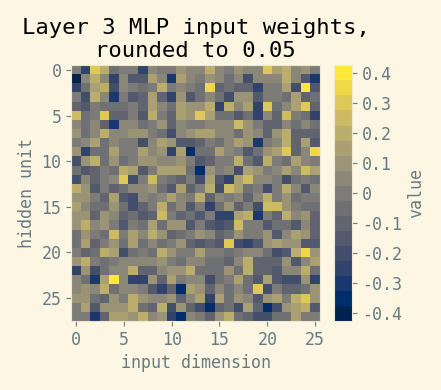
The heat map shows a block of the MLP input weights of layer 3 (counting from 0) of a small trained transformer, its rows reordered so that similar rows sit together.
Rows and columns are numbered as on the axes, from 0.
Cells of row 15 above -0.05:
13
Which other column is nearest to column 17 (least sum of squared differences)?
8
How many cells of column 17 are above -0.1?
22
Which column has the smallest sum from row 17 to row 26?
14
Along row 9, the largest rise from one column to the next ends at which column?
11
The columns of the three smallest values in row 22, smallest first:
0, 2, 21
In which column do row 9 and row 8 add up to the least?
12
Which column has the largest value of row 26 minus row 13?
24
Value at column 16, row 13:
0.25
